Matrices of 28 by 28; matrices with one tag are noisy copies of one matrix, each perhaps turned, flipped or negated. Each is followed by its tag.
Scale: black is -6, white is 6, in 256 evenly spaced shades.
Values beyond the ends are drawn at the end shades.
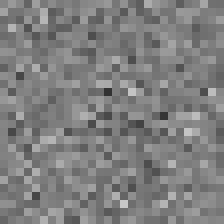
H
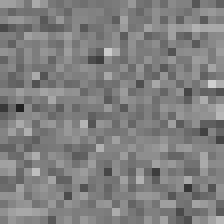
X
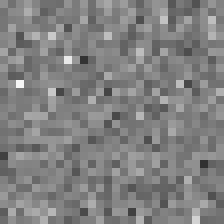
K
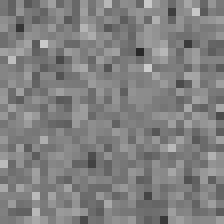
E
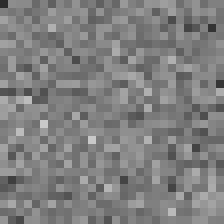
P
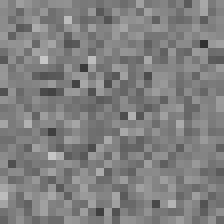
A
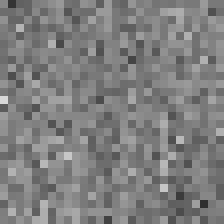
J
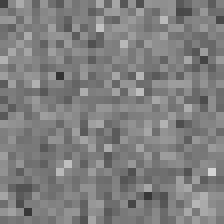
P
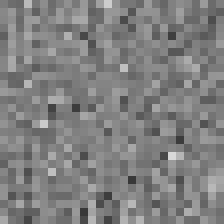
X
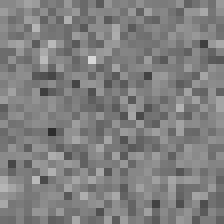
A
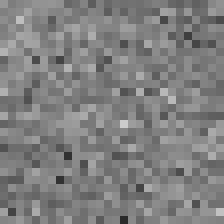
J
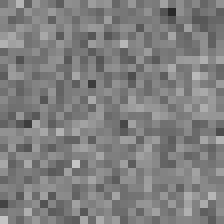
P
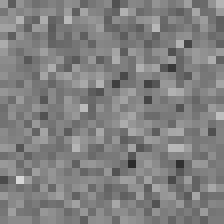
A
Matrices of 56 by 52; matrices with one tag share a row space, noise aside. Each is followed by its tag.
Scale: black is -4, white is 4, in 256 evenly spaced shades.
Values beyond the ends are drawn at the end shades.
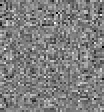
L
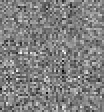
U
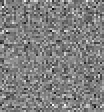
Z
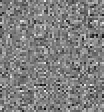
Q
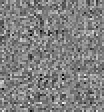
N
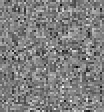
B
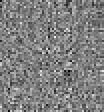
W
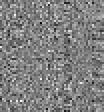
W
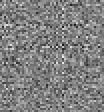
U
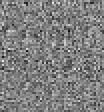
Z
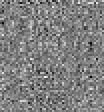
N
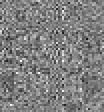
U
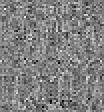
B
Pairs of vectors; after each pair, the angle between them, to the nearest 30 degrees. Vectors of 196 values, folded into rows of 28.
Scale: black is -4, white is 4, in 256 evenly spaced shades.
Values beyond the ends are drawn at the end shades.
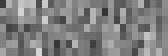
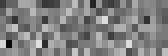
90 degrees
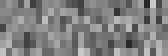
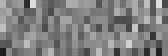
150 degrees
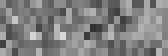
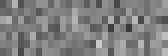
90 degrees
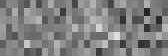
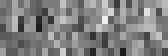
90 degrees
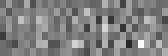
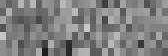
120 degrees
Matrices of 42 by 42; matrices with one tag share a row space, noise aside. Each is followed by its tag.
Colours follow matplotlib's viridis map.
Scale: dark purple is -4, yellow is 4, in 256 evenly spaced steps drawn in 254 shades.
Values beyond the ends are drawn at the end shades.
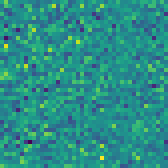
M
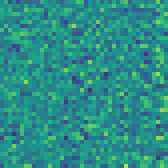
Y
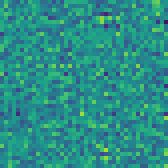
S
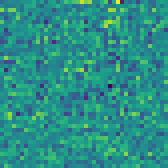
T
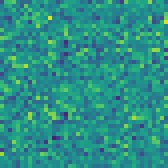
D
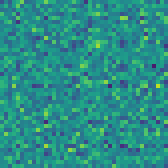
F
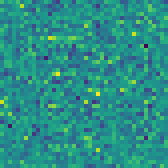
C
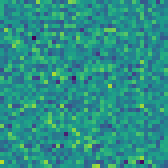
C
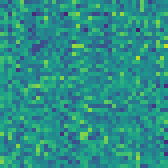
F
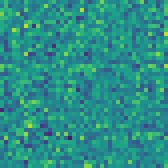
M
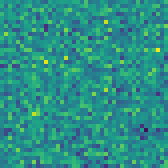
F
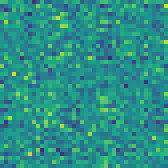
S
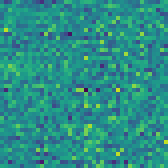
T
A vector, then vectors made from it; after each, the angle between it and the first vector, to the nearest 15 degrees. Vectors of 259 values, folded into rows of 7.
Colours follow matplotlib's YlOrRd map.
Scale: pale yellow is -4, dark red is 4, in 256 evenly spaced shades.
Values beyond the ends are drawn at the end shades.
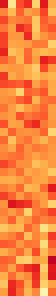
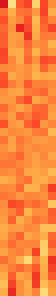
30 degrees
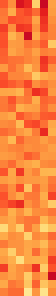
45 degrees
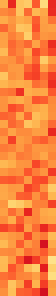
150 degrees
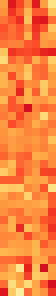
105 degrees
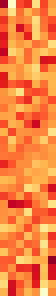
15 degrees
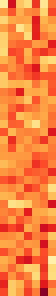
165 degrees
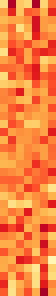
165 degrees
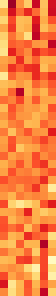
150 degrees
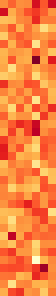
90 degrees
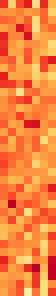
30 degrees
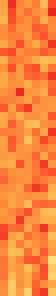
135 degrees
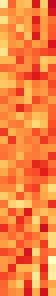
150 degrees
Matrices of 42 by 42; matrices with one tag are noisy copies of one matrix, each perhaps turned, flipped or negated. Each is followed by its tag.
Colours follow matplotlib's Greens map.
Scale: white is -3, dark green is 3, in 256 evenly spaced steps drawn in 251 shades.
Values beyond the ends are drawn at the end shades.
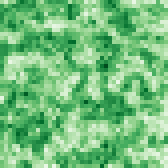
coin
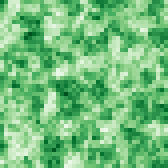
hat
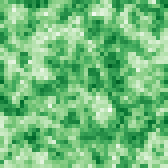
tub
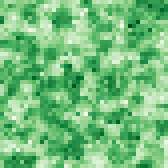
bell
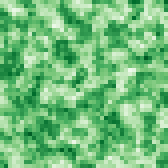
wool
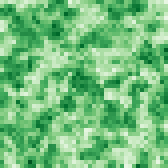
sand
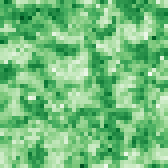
hat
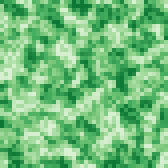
wool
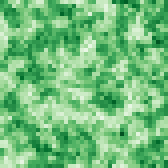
tub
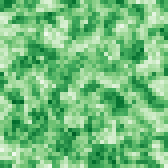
wool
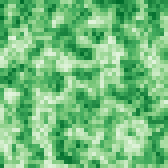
coin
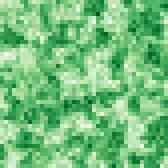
hat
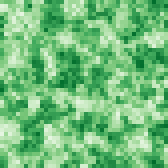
hat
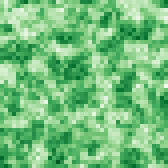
hat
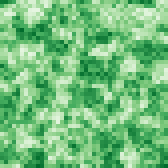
hat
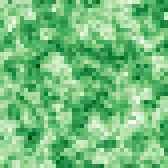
tub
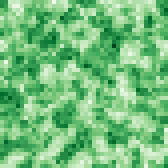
wool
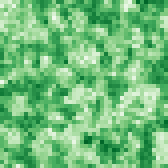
bell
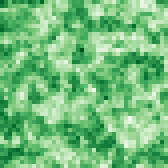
coin
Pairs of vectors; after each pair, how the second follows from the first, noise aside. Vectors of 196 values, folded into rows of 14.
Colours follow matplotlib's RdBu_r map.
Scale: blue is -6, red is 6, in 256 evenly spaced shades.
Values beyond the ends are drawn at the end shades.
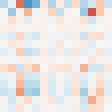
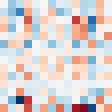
reversed, negated, scaled up.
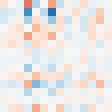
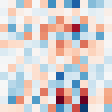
reversed, negated, scaled up.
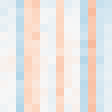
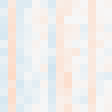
wrapped around, shrunk.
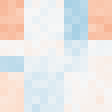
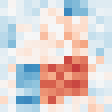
wrapped around, scaled up.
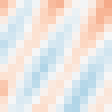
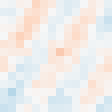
reversed, negated, shrunk.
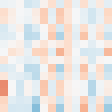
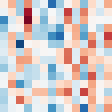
wrapped around, scaled up.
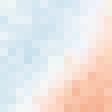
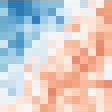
reversed, negated, scaled up.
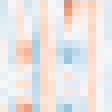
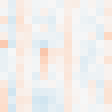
wrapped around, shrunk.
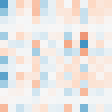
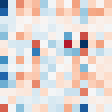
scaled up.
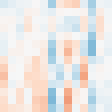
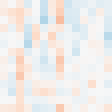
reversed, negated, shrunk.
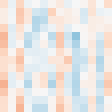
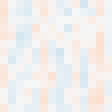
wrapped around, shrunk.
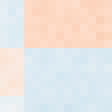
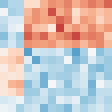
scaled up.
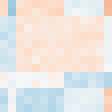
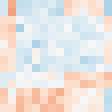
negated.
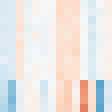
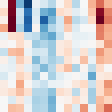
reversed, negated, scaled up.
